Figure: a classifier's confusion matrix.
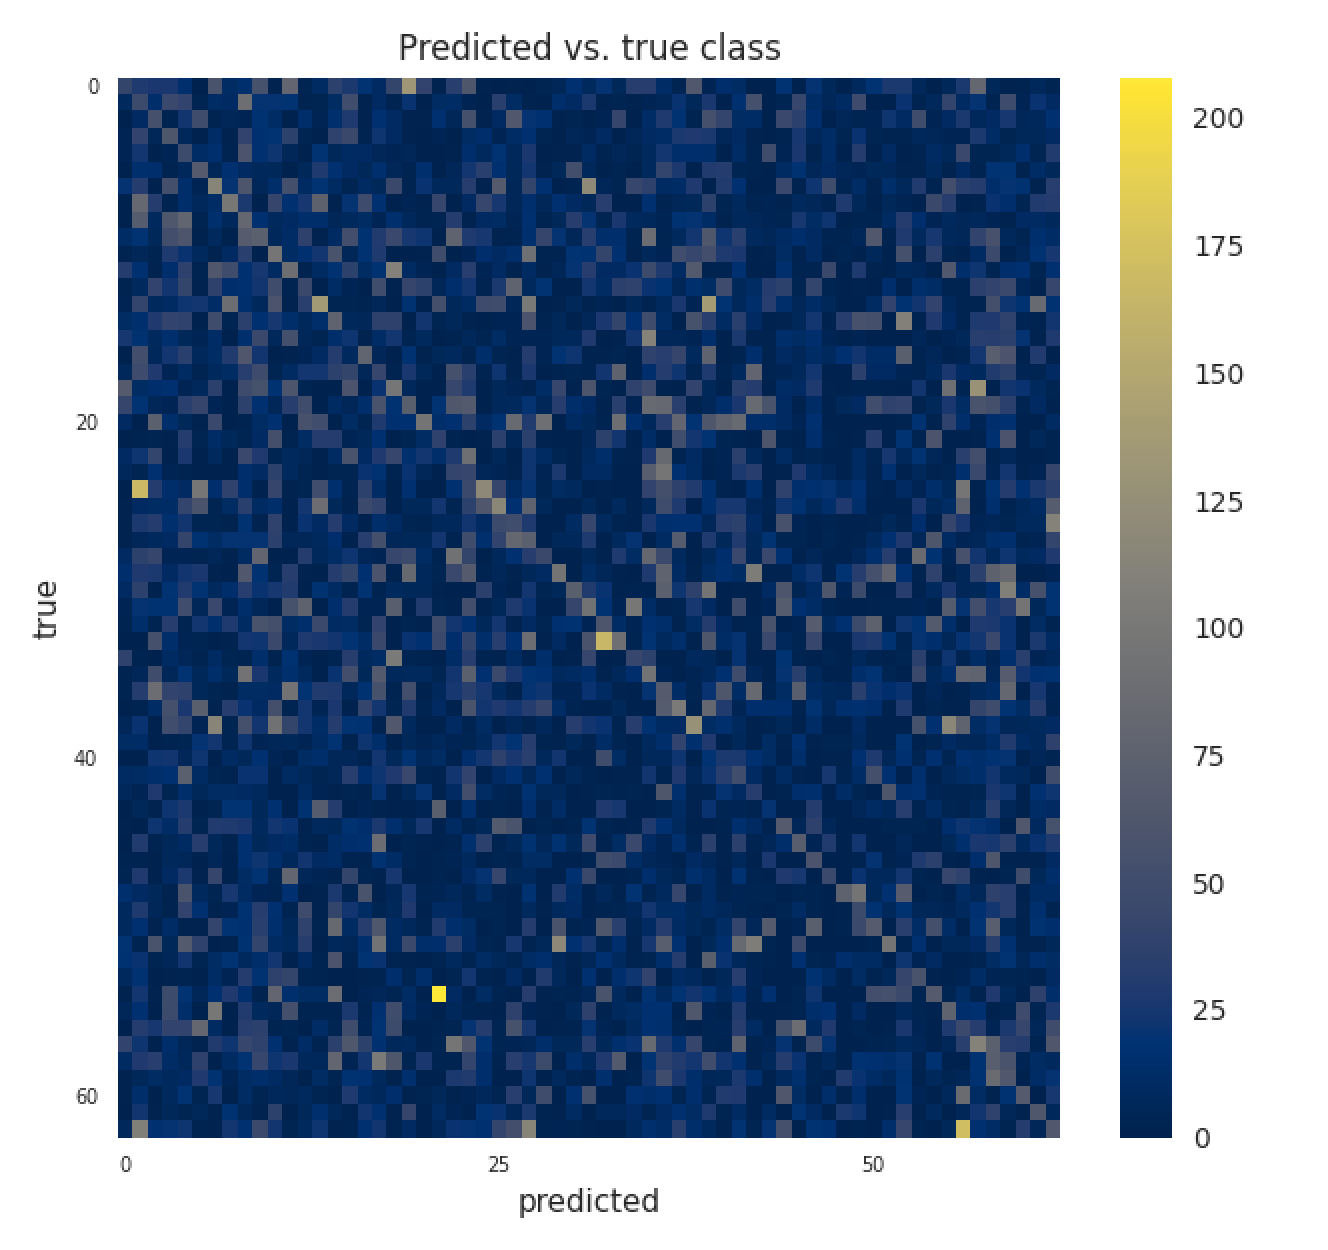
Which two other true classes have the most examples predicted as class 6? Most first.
38, 55
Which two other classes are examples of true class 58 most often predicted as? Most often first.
17, 14
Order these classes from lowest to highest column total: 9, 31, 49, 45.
45, 49, 31, 9
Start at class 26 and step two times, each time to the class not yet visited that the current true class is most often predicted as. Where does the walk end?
56
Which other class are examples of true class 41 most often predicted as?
4
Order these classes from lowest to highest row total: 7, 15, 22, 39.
39, 15, 22, 7
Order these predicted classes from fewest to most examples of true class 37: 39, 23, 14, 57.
14, 57, 23, 39
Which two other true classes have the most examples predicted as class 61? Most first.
13, 30
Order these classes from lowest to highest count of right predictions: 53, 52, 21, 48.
52, 21, 53, 48
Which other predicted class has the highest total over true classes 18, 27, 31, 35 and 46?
57
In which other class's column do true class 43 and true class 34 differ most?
18
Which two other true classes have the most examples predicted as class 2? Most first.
36, 20
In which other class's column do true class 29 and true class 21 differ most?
42
